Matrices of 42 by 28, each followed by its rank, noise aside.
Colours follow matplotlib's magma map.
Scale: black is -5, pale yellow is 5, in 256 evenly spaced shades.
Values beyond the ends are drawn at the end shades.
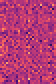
eight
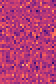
six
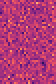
eight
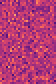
eight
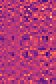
four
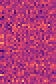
eight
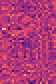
six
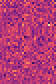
six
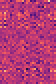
four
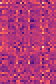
four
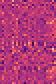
four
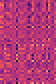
three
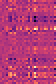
two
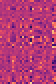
three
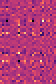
three
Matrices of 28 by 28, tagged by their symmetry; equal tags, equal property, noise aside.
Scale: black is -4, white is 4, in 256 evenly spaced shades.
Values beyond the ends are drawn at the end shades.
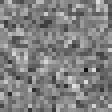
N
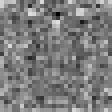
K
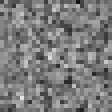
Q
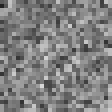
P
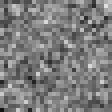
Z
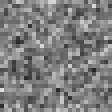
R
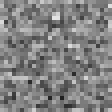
K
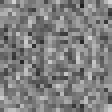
Q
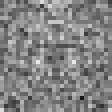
K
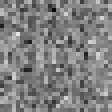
Q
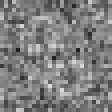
R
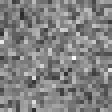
R
